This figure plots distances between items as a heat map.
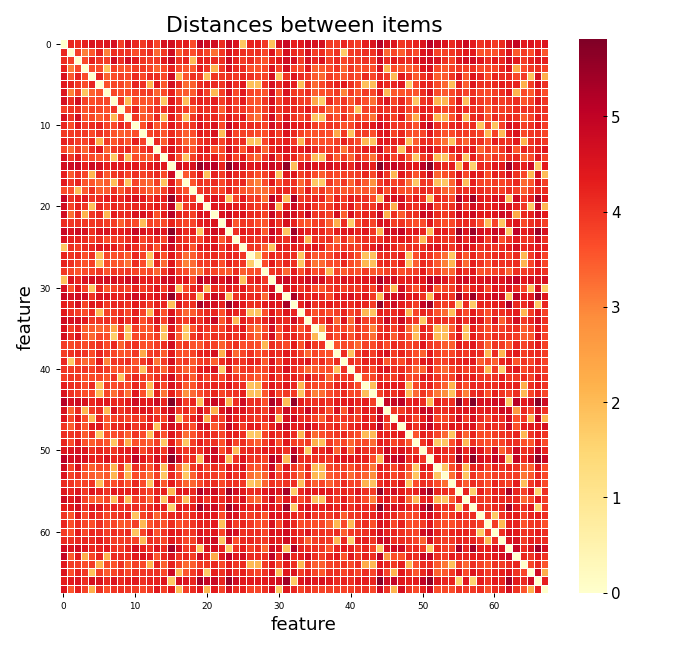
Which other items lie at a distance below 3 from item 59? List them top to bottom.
11, 22, 38, 40, 61
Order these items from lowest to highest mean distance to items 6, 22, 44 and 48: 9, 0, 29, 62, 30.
62, 9, 30, 0, 29
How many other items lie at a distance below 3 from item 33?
9
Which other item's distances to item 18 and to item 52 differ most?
2
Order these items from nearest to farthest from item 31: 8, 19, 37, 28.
19, 28, 37, 8
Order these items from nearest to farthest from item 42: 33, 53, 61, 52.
33, 53, 52, 61
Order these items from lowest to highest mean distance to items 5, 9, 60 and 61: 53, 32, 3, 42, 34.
53, 42, 3, 34, 32
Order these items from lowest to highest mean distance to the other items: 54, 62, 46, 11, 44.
54, 11, 46, 62, 44
